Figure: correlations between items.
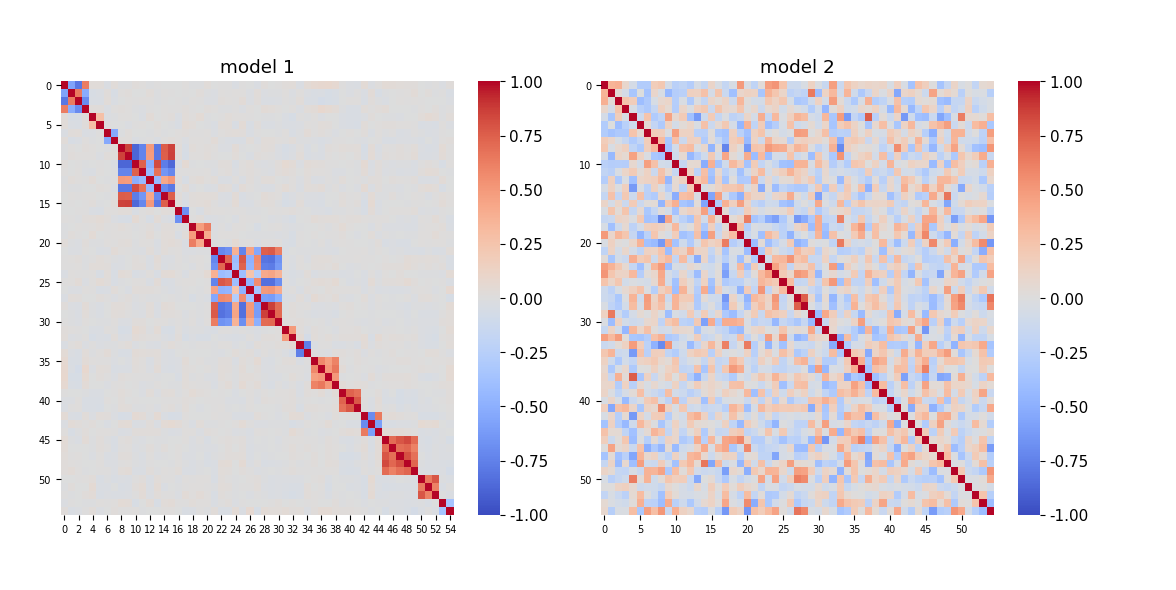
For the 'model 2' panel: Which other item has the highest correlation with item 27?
28
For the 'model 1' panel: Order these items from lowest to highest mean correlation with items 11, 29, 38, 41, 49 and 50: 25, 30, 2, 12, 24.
25, 12, 2, 24, 30
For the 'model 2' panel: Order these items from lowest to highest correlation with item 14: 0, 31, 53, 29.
0, 31, 53, 29
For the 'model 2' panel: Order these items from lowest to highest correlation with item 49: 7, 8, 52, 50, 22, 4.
52, 4, 22, 50, 7, 8
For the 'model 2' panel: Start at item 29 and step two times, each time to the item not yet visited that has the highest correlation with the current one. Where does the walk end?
46
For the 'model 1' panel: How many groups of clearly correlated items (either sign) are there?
15
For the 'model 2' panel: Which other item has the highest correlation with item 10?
6
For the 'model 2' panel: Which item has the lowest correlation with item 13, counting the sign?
4
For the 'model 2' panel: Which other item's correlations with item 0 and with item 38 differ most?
32
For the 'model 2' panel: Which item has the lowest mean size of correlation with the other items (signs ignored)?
51
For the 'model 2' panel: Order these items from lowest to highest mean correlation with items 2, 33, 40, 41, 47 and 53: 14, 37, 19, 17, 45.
14, 37, 19, 45, 17
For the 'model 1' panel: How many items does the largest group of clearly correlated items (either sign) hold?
10
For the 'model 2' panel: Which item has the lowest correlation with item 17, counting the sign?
8
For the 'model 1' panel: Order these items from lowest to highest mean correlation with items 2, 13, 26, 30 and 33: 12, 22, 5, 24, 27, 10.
22, 27, 12, 5, 24, 10
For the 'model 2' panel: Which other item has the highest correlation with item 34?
48
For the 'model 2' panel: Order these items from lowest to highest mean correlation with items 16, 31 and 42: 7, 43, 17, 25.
17, 7, 25, 43
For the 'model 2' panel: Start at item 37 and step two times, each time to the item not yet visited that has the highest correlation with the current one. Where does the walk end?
50
